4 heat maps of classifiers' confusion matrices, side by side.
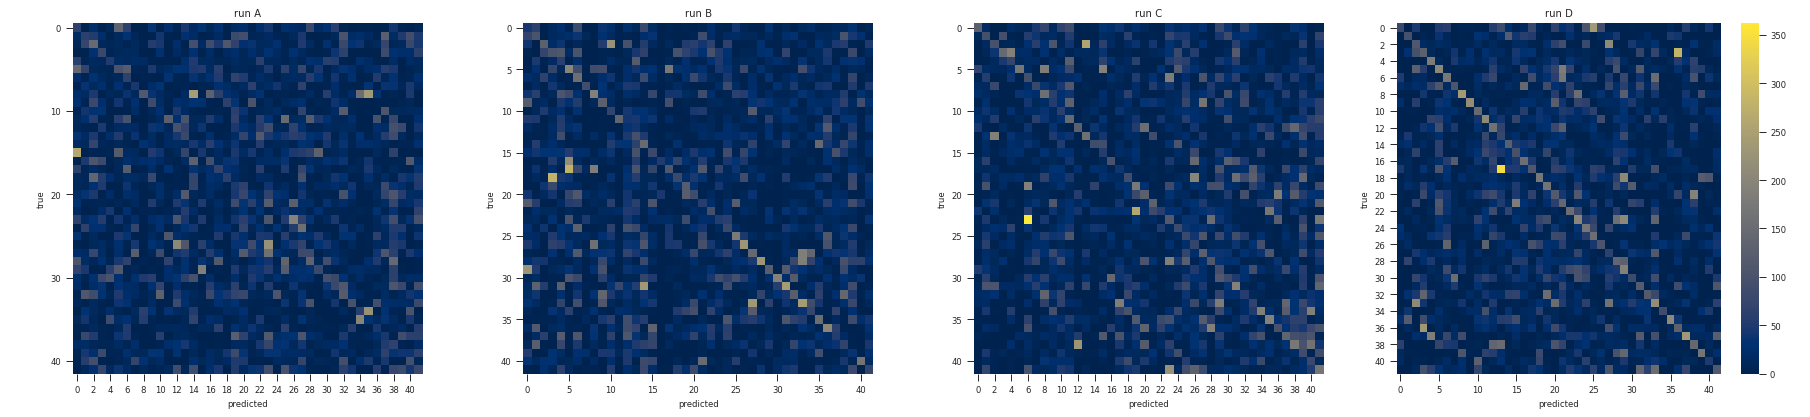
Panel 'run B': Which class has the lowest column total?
16
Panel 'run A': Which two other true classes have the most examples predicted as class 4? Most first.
30, 35
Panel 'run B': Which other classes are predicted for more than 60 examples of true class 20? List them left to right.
5, 6, 19
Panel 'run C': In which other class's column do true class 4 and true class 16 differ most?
26
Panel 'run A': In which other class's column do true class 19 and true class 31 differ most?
32
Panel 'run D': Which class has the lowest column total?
34
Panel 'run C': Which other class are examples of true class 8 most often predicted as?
30
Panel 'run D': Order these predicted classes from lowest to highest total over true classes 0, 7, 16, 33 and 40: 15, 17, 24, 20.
15, 17, 24, 20
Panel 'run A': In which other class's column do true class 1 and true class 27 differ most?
23
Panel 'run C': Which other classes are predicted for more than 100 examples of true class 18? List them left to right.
26, 31, 33, 39
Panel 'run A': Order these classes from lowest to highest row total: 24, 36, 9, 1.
36, 9, 24, 1
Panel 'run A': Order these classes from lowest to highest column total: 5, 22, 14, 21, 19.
21, 22, 5, 14, 19
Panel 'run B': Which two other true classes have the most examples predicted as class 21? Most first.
40, 17
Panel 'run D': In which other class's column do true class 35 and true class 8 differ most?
23
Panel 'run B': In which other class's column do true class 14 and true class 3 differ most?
35
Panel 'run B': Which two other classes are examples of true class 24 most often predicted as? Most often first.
6, 12
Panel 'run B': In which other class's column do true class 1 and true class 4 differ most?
13
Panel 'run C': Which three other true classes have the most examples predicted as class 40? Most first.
34, 38, 37
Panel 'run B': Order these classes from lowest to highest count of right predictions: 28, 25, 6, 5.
6, 25, 5, 28
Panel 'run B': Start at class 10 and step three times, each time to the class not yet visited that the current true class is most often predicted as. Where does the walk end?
9
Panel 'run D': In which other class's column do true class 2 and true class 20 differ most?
27
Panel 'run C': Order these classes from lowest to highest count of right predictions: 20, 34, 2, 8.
2, 20, 8, 34
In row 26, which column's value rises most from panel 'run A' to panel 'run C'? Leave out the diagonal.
34
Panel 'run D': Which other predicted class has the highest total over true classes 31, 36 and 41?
3
